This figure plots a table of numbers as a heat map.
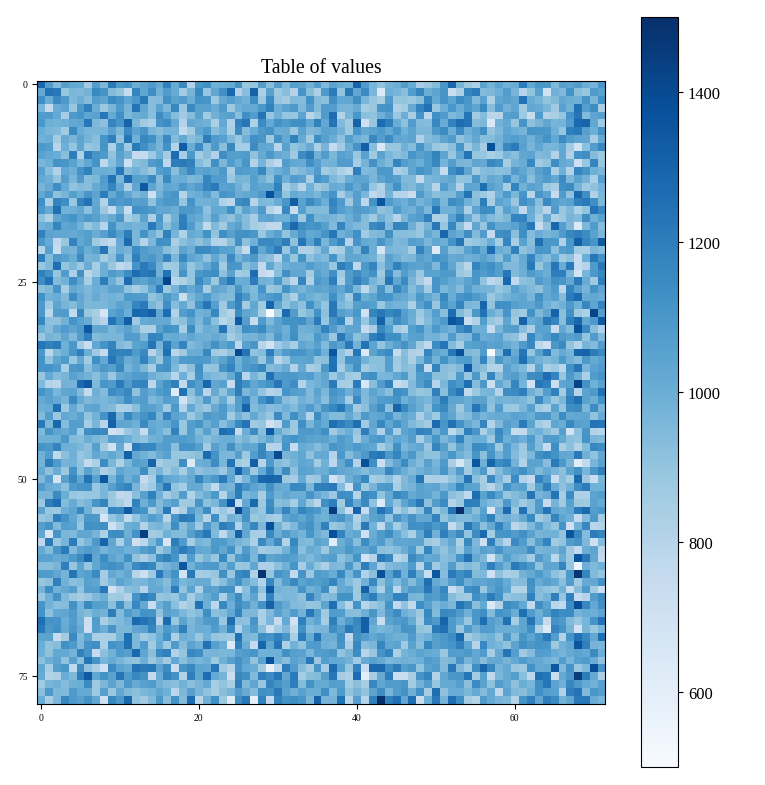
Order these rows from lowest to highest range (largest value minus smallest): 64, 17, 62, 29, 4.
17, 4, 64, 62, 29
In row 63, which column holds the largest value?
49
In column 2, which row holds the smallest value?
50
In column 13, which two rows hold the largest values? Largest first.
57, 13
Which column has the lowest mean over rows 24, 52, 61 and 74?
68
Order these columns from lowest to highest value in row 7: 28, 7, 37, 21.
7, 37, 28, 21
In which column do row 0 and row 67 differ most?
40
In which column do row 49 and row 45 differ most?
25
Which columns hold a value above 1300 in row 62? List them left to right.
28, 43, 50, 68
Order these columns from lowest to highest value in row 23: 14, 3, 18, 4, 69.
69, 3, 4, 18, 14
